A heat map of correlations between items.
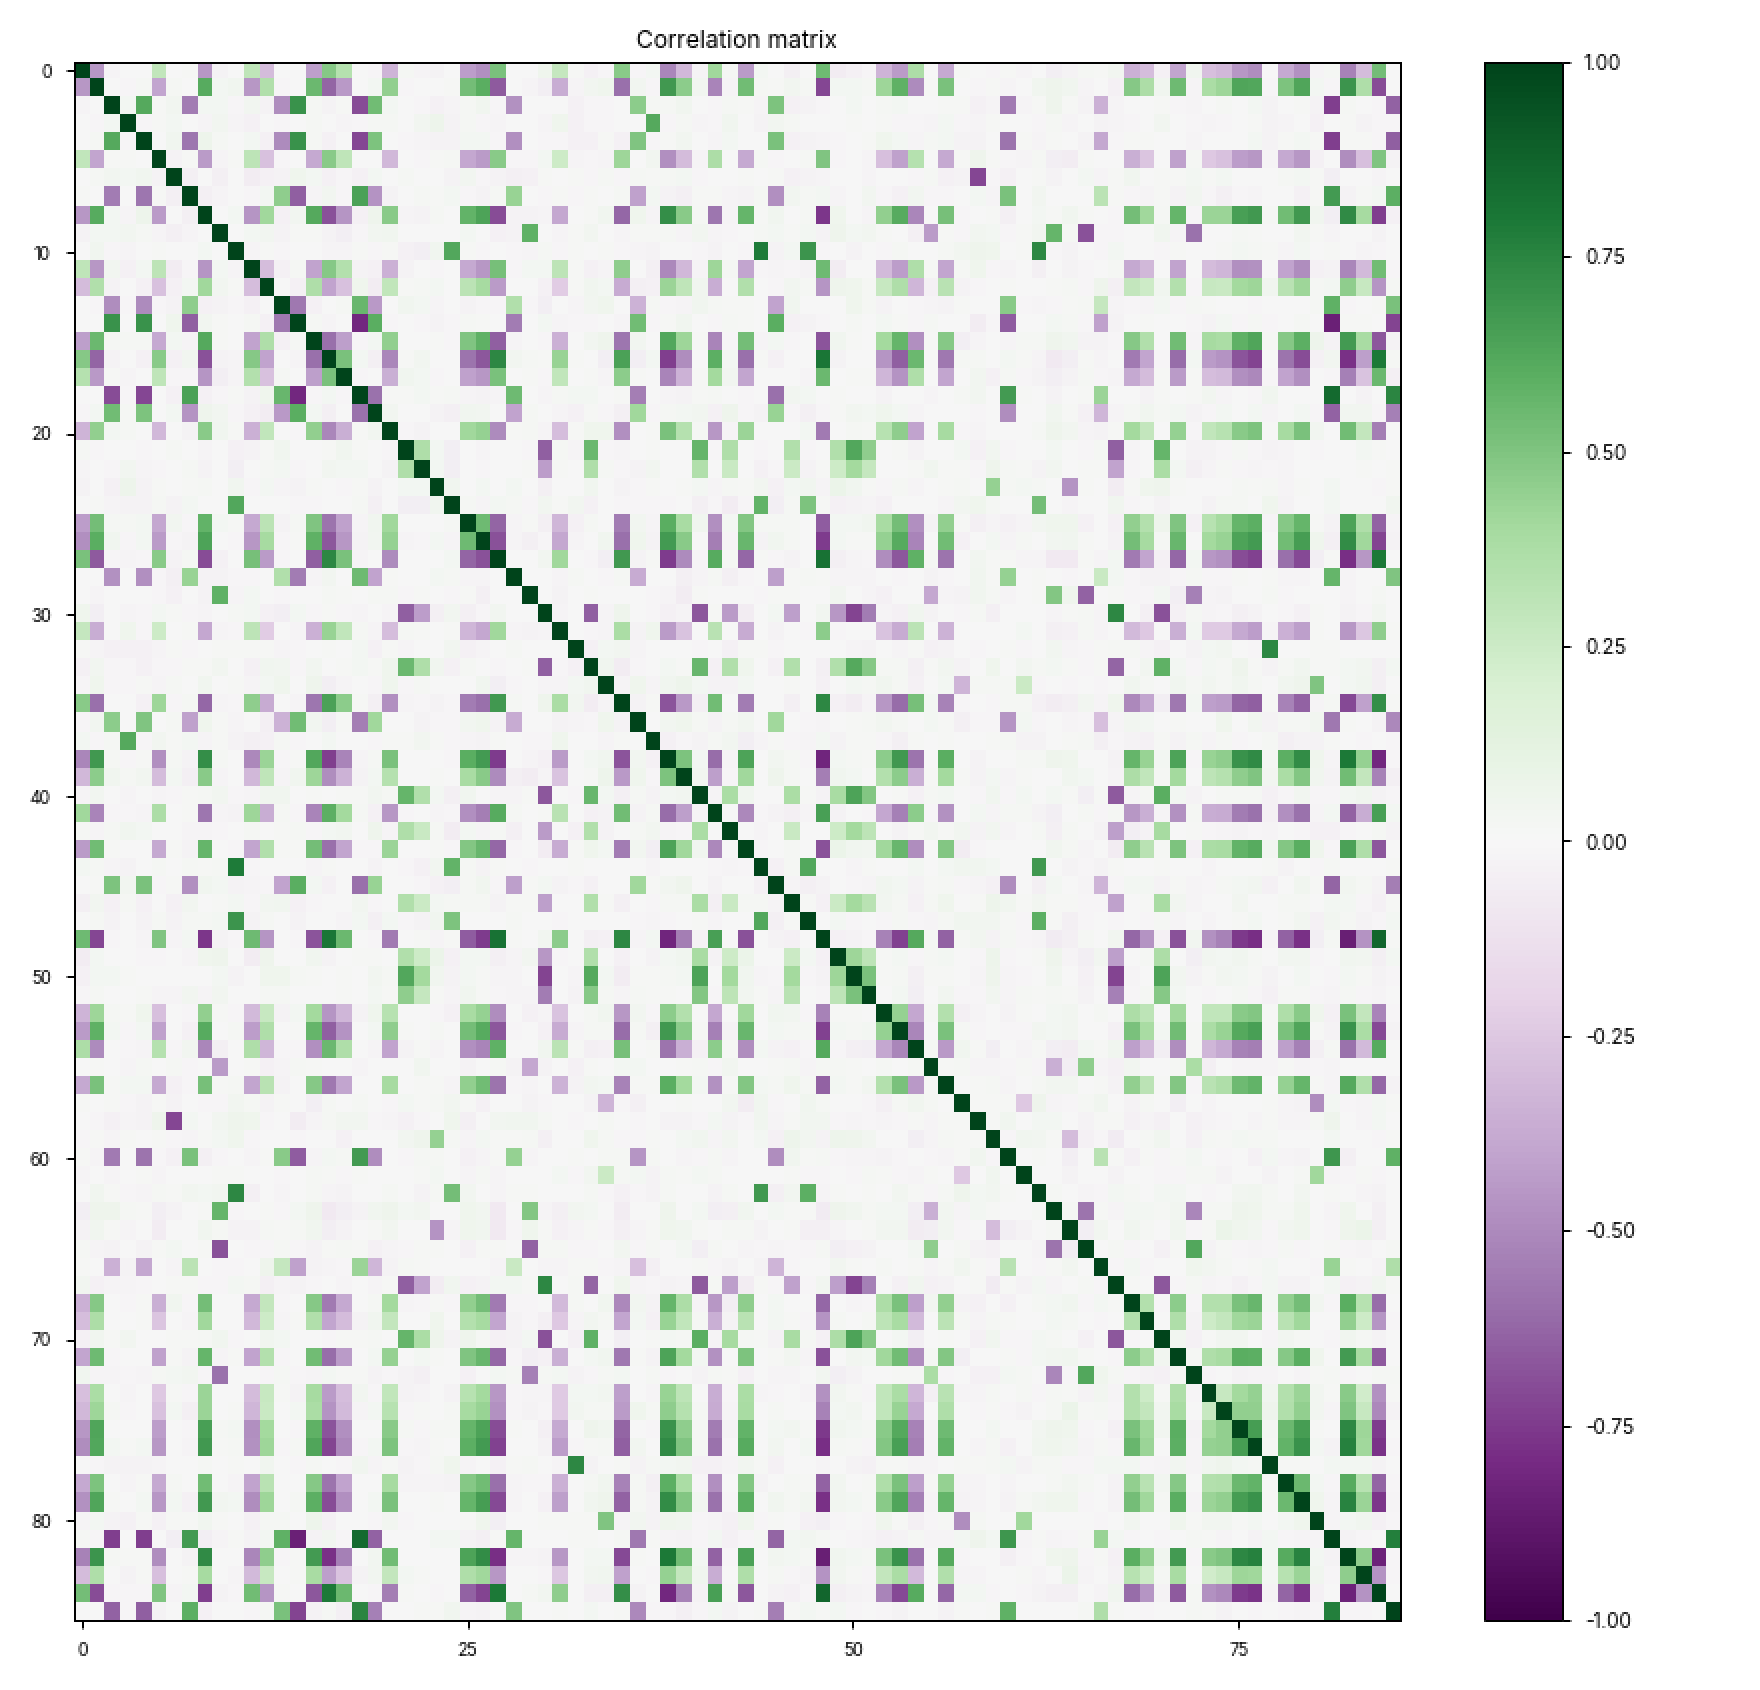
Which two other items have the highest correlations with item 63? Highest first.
9, 29
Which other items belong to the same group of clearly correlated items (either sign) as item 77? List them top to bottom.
32
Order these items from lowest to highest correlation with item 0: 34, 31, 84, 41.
34, 31, 41, 84
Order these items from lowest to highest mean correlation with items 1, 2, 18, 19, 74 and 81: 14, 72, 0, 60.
0, 14, 72, 60
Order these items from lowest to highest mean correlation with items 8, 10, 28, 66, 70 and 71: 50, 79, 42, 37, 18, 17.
17, 37, 42, 50, 18, 79
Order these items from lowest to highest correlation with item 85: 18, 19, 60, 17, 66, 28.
19, 17, 66, 28, 60, 18
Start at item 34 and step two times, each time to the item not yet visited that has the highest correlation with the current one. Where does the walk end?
61
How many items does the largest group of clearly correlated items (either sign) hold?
36
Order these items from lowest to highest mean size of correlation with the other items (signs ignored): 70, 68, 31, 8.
70, 31, 68, 8
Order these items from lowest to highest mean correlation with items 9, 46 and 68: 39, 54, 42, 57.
54, 57, 42, 39
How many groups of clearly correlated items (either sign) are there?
10
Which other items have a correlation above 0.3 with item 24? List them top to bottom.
10, 44, 47, 62
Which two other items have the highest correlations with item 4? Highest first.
14, 2
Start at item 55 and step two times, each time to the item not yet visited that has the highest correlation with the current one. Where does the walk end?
72
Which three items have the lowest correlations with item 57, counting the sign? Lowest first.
80, 34, 61
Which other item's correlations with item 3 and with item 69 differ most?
37
